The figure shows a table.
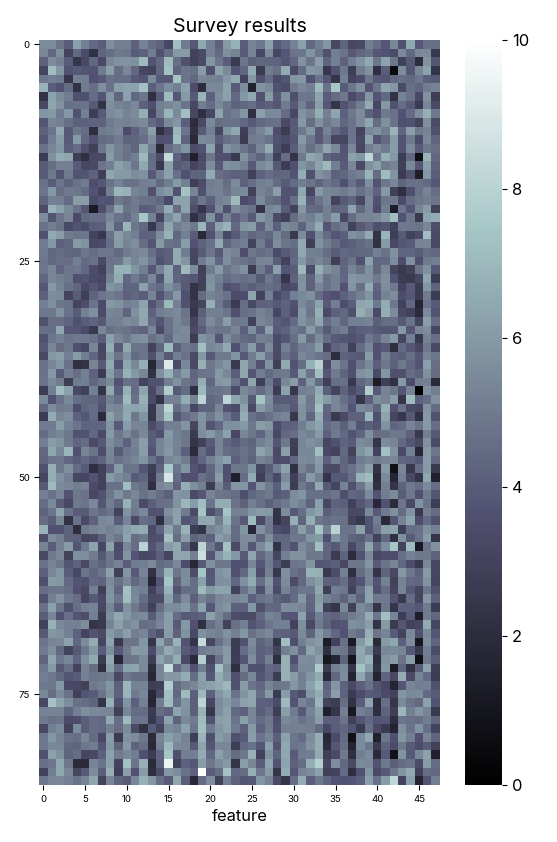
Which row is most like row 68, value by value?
64
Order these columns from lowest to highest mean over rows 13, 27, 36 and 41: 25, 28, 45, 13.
45, 28, 13, 25
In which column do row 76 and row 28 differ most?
19
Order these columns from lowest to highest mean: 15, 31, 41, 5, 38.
5, 38, 41, 31, 15
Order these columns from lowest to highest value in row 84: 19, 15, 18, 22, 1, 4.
4, 18, 1, 15, 22, 19
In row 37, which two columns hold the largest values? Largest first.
15, 33
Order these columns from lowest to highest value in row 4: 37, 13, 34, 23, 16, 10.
37, 34, 10, 13, 23, 16
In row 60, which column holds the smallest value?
18
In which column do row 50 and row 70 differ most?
42
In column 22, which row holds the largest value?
41
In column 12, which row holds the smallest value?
79
